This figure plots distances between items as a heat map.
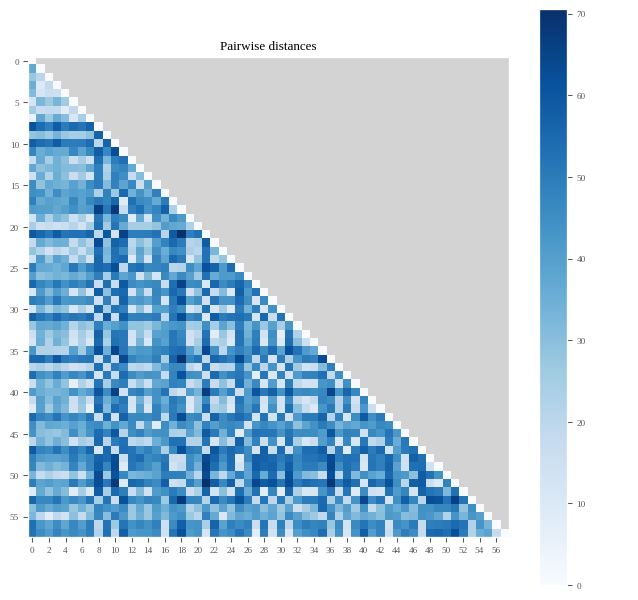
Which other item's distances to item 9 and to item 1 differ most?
3
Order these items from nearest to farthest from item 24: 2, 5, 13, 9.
5, 2, 9, 13
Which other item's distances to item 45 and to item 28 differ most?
25
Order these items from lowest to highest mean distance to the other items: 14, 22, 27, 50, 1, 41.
14, 41, 1, 22, 50, 27
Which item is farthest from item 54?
35
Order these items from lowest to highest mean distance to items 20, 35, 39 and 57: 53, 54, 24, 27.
24, 54, 27, 53
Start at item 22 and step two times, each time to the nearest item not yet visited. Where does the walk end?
30
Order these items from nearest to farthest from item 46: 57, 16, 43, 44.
44, 16, 57, 43
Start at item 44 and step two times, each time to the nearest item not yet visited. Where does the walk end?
26
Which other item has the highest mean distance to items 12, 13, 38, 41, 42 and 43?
51
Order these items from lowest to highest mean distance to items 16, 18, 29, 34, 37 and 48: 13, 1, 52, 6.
6, 52, 1, 13
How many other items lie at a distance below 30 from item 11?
8
